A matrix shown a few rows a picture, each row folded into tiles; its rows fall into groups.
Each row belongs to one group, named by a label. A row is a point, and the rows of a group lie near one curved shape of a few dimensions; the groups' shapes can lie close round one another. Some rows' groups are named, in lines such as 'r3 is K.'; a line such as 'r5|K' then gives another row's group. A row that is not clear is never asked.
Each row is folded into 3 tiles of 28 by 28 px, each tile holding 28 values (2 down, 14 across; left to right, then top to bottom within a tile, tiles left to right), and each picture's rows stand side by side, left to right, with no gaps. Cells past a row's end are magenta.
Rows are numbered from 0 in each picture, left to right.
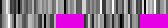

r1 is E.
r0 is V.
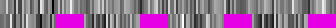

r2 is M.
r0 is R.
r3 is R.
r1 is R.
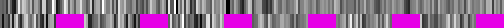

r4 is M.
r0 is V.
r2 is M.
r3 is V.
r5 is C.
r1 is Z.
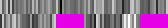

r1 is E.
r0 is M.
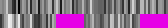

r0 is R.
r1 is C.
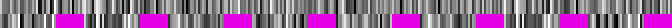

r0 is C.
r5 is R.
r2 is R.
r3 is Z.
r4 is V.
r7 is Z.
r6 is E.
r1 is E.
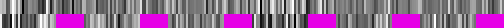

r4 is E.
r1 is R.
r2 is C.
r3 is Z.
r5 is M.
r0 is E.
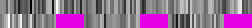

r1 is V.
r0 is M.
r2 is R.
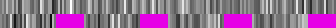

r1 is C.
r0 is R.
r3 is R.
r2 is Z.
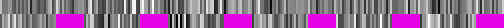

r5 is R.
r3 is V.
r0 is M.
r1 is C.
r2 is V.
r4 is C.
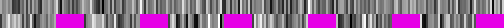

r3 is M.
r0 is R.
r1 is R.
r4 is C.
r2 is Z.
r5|C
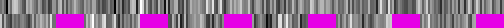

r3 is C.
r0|Z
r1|M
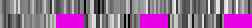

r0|R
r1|V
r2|C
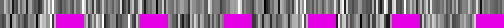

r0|E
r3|E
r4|C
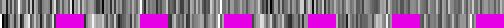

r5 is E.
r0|C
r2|E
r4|E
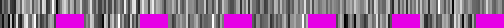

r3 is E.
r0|V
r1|C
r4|Z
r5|Z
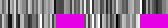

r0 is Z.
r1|M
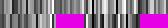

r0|E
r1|Z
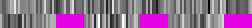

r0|R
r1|M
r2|R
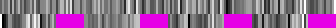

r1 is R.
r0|C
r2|V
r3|E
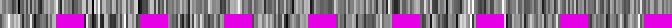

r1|Z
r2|R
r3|R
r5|E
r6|C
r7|E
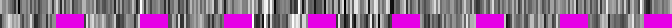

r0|R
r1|M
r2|V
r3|E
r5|R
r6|C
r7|V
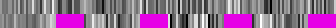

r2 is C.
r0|R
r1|R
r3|R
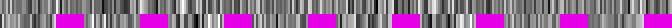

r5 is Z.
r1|M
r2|Z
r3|C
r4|V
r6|C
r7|R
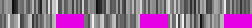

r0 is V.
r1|V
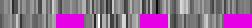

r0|V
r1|M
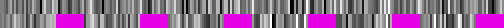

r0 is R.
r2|R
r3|C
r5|M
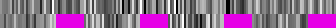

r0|R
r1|C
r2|M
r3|C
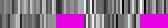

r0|V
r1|C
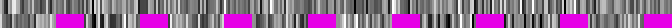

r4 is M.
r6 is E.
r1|Z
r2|M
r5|Z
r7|Z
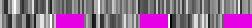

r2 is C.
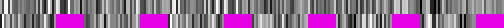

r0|C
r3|R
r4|C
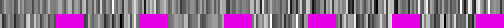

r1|E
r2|V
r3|C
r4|V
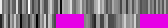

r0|E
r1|Z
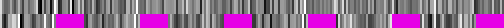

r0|C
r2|Z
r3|E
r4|M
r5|Z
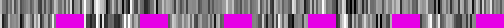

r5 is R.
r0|C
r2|M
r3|R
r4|V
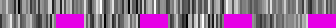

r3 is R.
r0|R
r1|E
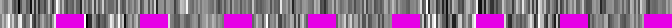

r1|C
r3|M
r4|M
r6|Z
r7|V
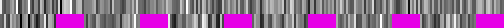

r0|E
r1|E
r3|Z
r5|C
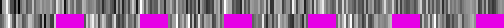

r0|V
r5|M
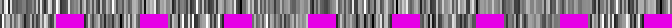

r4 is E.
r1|E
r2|M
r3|M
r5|V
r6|V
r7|M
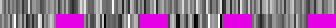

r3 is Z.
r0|M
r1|E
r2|Z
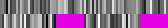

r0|M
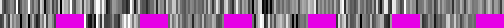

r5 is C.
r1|E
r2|C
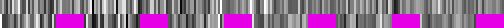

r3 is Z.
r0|Z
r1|Z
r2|E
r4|V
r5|Z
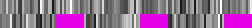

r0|R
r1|E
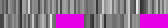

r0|E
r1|V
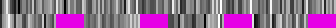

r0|V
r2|E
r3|C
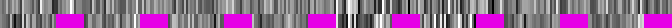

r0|R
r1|E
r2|M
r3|Z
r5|M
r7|R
